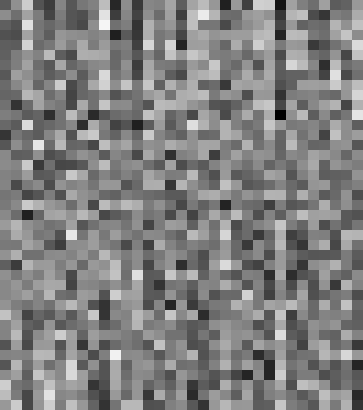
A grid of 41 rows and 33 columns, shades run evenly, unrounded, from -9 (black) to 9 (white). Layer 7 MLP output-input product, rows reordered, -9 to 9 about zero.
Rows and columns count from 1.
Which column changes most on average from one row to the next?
16
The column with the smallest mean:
17
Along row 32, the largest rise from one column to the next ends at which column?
26
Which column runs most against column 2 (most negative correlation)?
25
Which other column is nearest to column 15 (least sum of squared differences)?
29
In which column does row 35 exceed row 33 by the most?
24
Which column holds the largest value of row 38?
7
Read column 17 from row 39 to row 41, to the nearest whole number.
1 2 1
